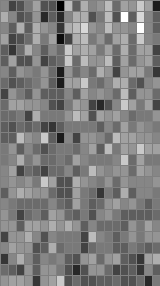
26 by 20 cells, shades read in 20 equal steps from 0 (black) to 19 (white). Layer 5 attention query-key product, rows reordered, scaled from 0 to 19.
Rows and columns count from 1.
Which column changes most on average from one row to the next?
3
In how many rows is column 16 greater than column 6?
16
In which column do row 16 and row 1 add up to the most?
18
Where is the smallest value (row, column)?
1, 8
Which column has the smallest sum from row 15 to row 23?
11
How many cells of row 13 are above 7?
15
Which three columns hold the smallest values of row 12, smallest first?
7, 6, 2
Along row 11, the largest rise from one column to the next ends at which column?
5
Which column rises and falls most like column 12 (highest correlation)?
19
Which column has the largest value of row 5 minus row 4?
9
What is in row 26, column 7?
12
